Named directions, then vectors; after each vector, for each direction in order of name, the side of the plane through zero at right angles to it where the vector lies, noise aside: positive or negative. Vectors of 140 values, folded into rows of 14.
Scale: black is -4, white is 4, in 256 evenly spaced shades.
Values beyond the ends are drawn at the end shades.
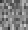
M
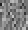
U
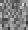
positive, negative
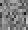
negative, positive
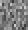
negative, negative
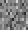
negative, positive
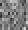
negative, positive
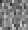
positive, positive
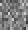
positive, negative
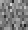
negative, negative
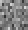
negative, negative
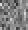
positive, negative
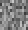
positive, positive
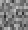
negative, negative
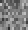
positive, negative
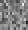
positive, negative
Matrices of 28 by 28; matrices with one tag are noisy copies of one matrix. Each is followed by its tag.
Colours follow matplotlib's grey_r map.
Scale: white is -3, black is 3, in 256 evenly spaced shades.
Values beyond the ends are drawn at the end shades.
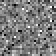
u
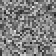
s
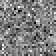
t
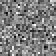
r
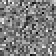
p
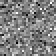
r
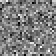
p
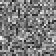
t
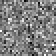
s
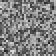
u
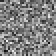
u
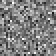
p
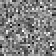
t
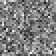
p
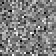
r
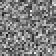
p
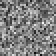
r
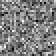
p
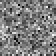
r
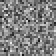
u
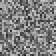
p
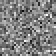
s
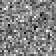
p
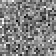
p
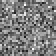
p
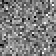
r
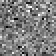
t
